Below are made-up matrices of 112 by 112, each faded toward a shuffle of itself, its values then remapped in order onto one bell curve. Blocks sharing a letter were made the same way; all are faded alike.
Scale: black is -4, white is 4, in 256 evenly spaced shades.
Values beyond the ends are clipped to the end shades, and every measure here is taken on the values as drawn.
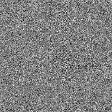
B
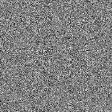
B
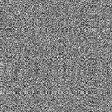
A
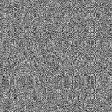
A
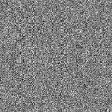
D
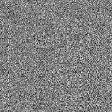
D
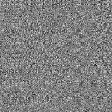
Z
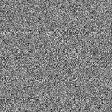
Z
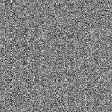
D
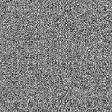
D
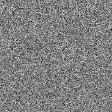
B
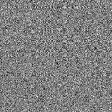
Z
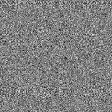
Z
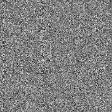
B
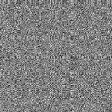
A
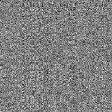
D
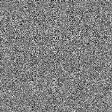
B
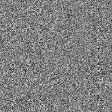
B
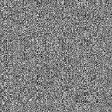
D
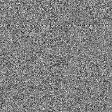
B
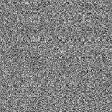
Z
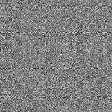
Z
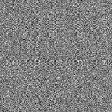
A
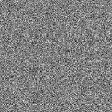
Z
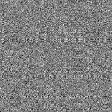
Z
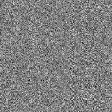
D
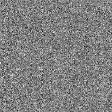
B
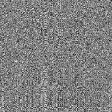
D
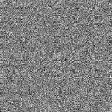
D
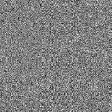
D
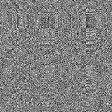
A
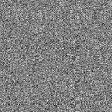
Z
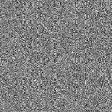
D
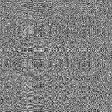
A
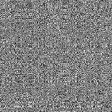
Z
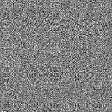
A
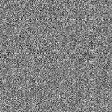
Z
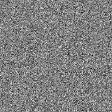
B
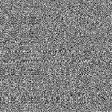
Z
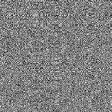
Z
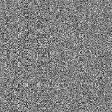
D
